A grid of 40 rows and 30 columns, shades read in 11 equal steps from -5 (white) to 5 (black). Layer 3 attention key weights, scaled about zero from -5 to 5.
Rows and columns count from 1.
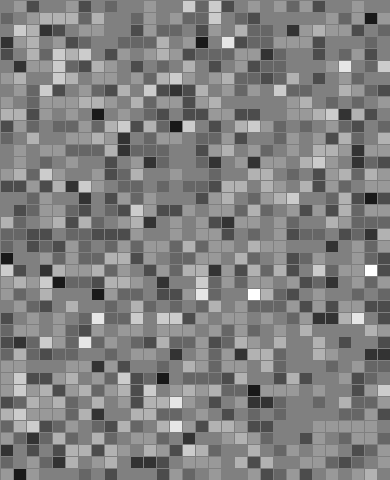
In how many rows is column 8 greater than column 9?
13
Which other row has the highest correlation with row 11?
38
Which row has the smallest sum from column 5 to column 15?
7
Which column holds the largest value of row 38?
1
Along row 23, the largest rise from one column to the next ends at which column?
30
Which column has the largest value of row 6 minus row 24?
2
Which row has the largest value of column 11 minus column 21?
39
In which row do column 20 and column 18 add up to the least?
25
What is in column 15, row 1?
-3
